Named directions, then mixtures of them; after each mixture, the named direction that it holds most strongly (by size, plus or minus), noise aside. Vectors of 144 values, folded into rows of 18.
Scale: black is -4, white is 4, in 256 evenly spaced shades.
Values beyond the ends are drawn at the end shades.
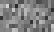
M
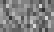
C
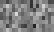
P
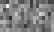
P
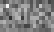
C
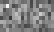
C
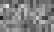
M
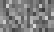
C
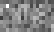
M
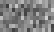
M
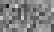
M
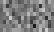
C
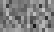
C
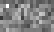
M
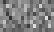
C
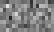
P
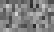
P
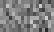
C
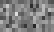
P
